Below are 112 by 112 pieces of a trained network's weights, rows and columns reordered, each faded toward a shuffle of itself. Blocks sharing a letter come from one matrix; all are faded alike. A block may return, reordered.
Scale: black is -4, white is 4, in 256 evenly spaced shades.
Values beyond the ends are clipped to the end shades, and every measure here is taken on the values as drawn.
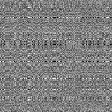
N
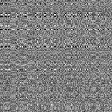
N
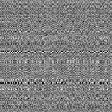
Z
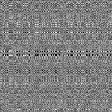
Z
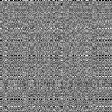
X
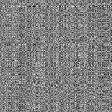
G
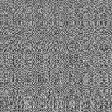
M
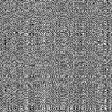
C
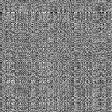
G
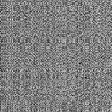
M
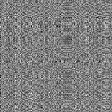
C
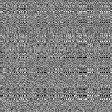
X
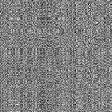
C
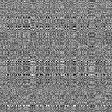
Z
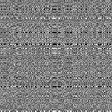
X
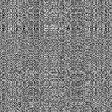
G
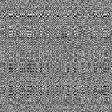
X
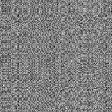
M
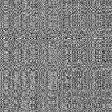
G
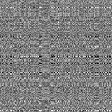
N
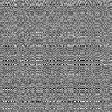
Z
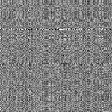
G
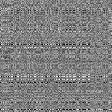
X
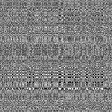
Z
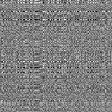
N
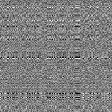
X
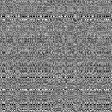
X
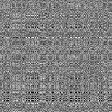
Z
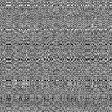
N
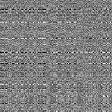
X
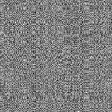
M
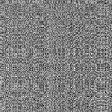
C
